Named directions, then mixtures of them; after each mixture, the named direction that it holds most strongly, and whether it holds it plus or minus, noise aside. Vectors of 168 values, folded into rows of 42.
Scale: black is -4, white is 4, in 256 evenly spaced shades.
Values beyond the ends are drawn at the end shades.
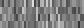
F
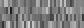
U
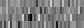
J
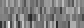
J, plus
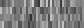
F, plus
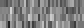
U, minus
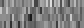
J, plus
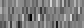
J, plus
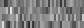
U, minus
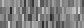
F, minus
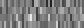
J, minus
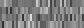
U, plus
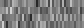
U, minus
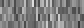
F, plus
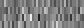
J, minus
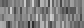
U, minus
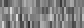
U, minus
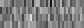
F, minus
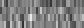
J, minus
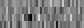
J, plus
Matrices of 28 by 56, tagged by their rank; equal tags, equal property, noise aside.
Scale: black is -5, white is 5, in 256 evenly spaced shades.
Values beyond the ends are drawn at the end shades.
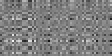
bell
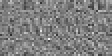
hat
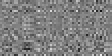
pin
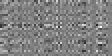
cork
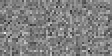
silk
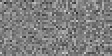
hat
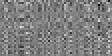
cork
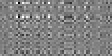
bell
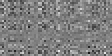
cork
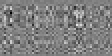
cork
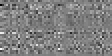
pin
